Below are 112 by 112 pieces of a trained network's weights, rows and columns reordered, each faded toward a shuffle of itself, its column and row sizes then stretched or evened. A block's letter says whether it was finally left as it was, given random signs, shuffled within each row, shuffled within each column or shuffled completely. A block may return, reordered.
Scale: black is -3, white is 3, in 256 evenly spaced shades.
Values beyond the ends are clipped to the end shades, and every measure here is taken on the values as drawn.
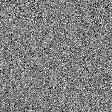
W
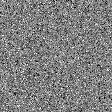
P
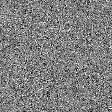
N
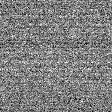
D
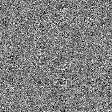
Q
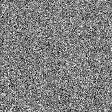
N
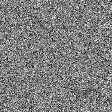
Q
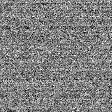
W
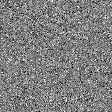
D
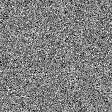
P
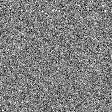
D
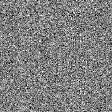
W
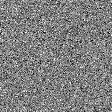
D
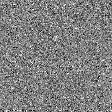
Q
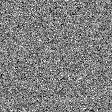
D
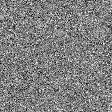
D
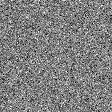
P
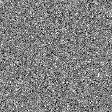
Q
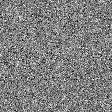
D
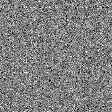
W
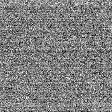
W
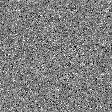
D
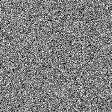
N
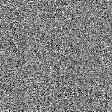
W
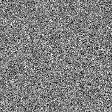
Q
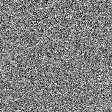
D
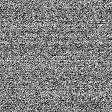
D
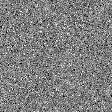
D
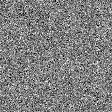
N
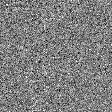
N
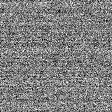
D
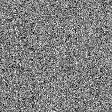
N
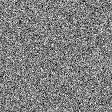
P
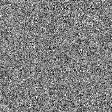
Q
